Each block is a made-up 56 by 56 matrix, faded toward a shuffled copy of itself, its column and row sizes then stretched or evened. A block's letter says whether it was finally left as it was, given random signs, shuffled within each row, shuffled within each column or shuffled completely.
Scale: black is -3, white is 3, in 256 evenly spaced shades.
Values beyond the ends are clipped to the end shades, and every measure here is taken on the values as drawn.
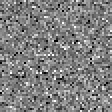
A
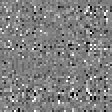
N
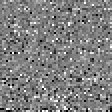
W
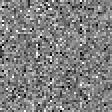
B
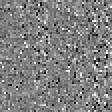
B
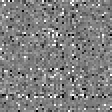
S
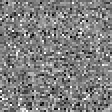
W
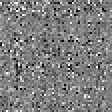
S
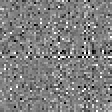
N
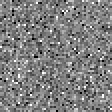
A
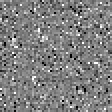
B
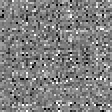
N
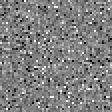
A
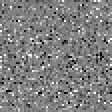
W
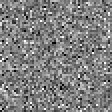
B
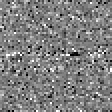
W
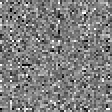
S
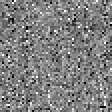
B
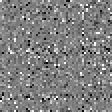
N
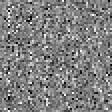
B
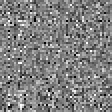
S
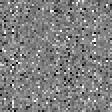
B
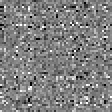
N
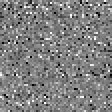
W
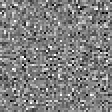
N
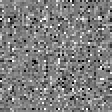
S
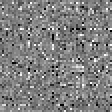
N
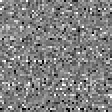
W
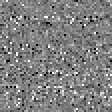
W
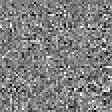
N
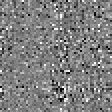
N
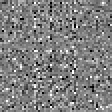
S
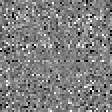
S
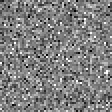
A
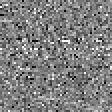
W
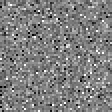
A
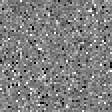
A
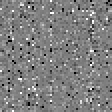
B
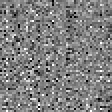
N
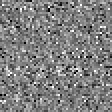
W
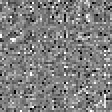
N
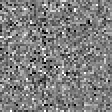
S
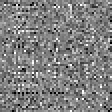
N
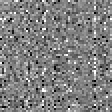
N
